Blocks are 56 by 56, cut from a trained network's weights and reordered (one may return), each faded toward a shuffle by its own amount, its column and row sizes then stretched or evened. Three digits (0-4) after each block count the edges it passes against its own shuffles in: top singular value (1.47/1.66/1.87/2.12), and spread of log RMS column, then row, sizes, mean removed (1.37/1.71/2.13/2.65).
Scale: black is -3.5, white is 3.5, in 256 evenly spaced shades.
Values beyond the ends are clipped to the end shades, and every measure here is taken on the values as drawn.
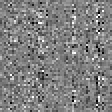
2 4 1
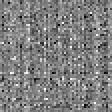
2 1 3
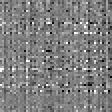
3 1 4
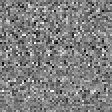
0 0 3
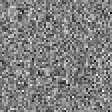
2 0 0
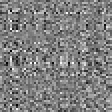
4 2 3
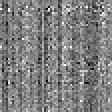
4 2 3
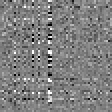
4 4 3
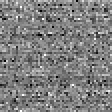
1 0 3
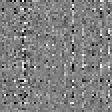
3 4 3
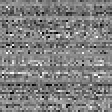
3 1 4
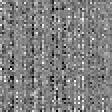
3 4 2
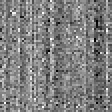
4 2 1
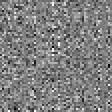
2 4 0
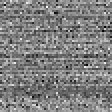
3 1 1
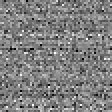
1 0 2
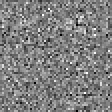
0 2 0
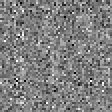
0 2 1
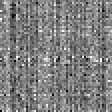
4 0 3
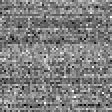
3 0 0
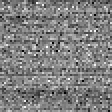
2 0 0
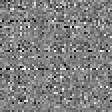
1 1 4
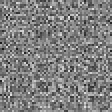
4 1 2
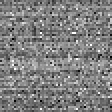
2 2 1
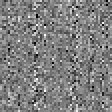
2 4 0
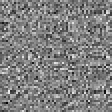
4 1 3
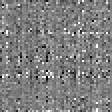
1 3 3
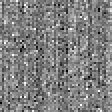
2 1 0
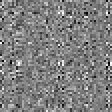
4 4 2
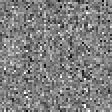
0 2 0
